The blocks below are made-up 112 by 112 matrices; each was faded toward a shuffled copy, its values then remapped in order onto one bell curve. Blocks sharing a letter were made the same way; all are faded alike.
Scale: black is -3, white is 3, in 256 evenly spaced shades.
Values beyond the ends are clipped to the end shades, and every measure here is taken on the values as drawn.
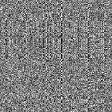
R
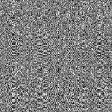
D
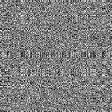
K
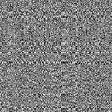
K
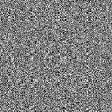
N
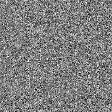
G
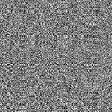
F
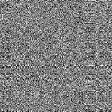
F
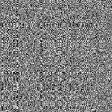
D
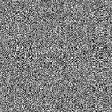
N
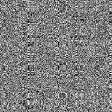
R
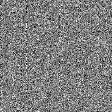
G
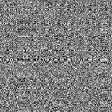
K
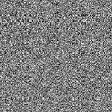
N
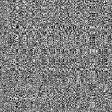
F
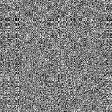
R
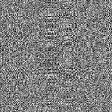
F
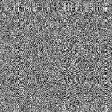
R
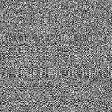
K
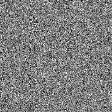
G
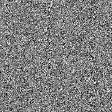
G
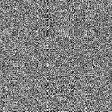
R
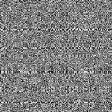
K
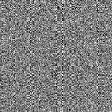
D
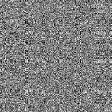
R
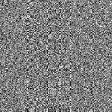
R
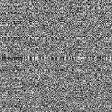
K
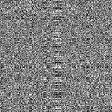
F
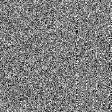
G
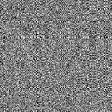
F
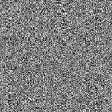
N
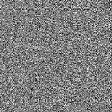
N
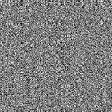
N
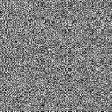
F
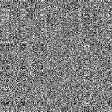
N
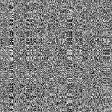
D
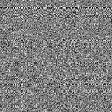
K
